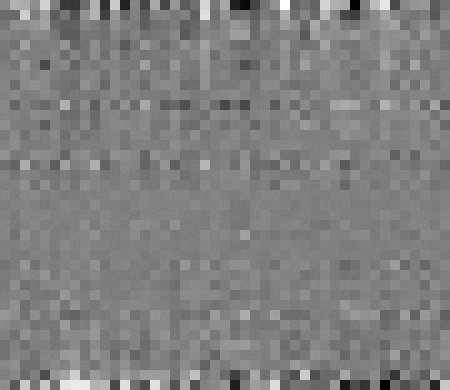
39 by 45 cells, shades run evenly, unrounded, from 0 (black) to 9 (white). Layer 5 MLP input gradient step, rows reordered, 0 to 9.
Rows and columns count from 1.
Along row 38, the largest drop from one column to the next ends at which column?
32
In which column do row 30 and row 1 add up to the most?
29
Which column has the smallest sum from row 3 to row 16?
8
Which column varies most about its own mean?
39
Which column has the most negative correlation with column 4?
7
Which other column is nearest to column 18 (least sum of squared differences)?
4
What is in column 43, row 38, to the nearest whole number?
3
